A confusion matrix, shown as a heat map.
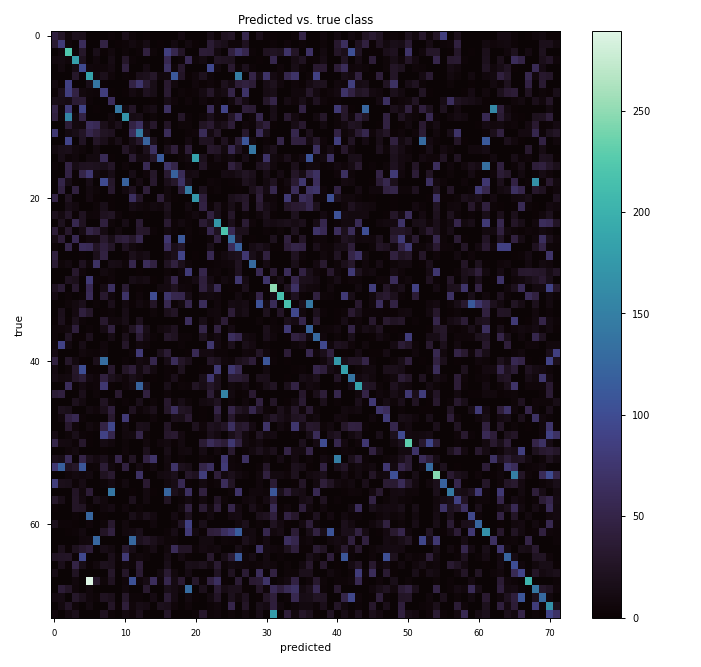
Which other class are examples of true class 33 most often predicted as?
36
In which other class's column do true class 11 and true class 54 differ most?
65
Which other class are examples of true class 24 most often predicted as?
44
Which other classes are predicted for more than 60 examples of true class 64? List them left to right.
4, 10, 26, 41, 47
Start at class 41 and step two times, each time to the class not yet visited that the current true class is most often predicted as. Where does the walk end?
22
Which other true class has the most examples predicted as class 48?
54
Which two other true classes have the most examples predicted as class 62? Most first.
9, 52
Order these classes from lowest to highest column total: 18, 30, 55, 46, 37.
55, 46, 18, 30, 37
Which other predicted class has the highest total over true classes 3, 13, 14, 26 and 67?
5
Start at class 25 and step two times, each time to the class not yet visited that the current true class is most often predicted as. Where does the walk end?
68
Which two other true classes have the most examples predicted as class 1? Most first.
53, 38
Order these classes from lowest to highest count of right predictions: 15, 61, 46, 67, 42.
46, 15, 42, 61, 67
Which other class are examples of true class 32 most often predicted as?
14
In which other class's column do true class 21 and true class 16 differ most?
61
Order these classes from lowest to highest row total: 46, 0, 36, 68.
0, 36, 46, 68
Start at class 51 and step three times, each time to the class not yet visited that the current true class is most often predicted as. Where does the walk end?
12
